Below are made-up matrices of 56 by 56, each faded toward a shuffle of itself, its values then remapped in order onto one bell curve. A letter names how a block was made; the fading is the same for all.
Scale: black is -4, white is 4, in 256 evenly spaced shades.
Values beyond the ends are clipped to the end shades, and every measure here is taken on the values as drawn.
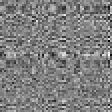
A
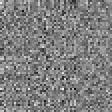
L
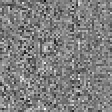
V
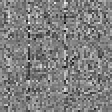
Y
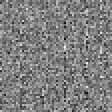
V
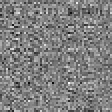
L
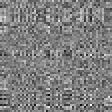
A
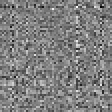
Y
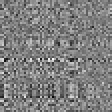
A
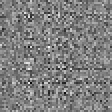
Y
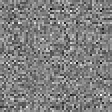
L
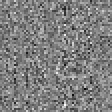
V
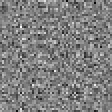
L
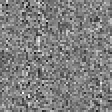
V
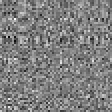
L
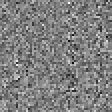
V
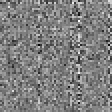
Y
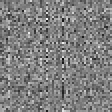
Y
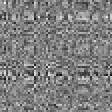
A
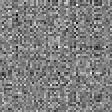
L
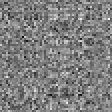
L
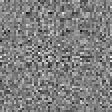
L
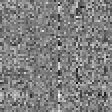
Y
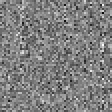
V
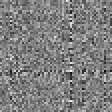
Y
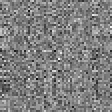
L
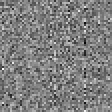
V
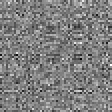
L
